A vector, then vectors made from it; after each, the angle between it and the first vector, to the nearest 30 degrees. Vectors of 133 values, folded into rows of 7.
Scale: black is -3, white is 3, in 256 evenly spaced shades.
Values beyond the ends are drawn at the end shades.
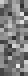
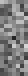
30 degrees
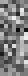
90 degrees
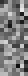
150 degrees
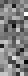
120 degrees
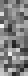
120 degrees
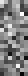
30 degrees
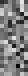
150 degrees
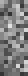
30 degrees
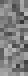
150 degrees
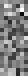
120 degrees
